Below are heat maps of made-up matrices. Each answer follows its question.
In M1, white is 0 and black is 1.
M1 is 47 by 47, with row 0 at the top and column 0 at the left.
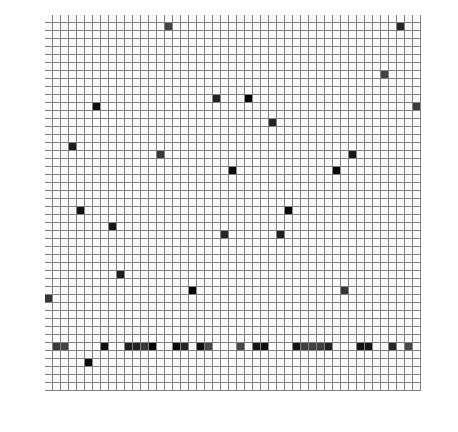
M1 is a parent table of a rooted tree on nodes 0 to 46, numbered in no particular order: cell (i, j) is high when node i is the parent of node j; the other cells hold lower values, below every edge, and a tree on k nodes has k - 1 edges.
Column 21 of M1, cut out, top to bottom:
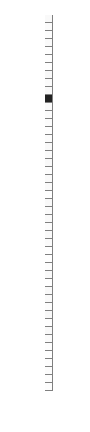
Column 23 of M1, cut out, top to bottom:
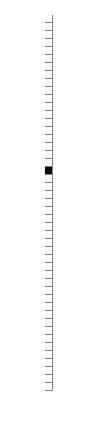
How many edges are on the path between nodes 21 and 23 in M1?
4
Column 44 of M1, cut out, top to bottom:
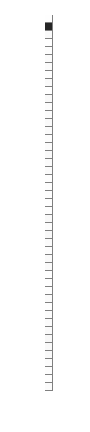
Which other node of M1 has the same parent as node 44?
15
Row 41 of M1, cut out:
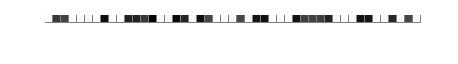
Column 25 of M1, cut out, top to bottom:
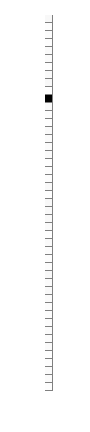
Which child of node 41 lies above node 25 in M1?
10
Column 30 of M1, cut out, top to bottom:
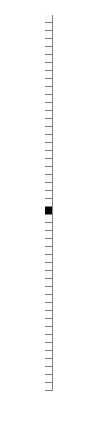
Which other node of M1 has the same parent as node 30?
4
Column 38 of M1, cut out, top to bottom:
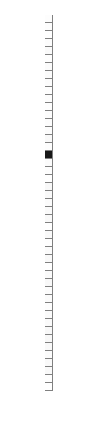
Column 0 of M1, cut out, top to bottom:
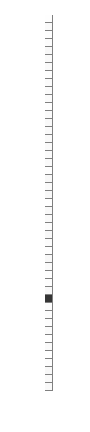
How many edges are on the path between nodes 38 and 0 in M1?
4
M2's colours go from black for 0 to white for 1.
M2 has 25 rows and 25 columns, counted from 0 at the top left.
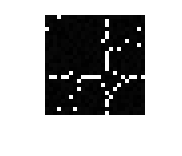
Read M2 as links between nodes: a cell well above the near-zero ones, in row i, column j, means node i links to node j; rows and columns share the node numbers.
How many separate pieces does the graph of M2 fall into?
3
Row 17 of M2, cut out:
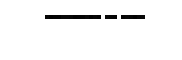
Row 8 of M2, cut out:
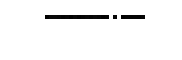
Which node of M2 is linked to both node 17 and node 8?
node 18
